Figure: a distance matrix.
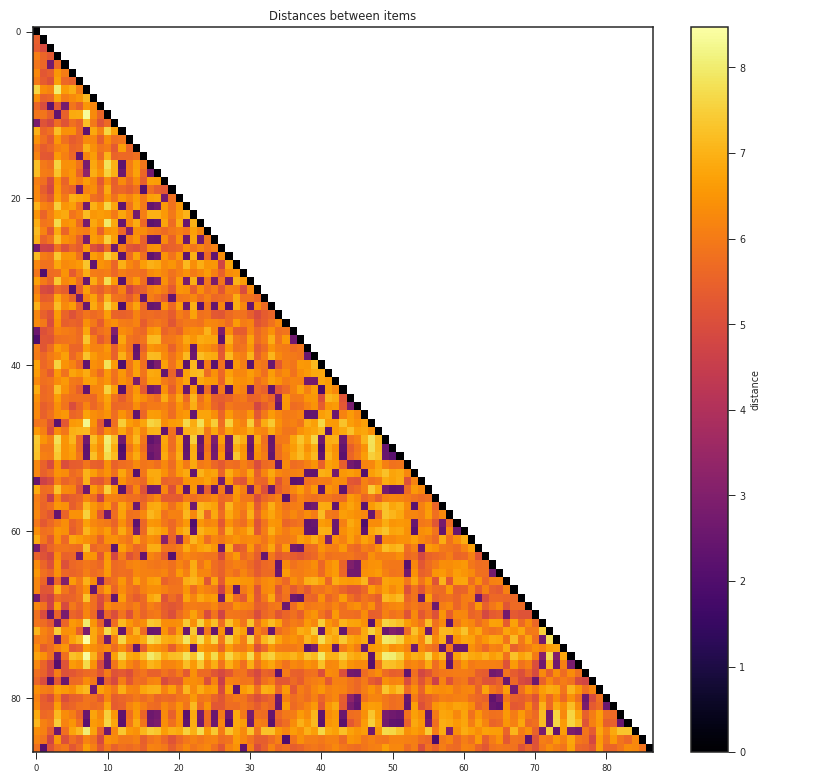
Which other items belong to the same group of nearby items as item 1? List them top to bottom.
29, 86
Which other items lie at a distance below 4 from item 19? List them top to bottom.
6, 15, 32, 63
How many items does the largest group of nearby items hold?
19
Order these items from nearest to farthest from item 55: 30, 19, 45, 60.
30, 19, 45, 60
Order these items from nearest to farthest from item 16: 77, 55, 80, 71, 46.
55, 77, 80, 46, 71
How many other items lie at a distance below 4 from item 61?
4
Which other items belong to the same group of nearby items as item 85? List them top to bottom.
35, 56, 69
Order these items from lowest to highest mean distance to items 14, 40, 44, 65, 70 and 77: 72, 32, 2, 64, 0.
64, 2, 72, 32, 0
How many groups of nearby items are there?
13
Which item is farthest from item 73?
7
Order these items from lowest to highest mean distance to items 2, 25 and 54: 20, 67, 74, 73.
67, 20, 74, 73
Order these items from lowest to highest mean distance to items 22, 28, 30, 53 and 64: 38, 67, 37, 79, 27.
38, 67, 79, 27, 37
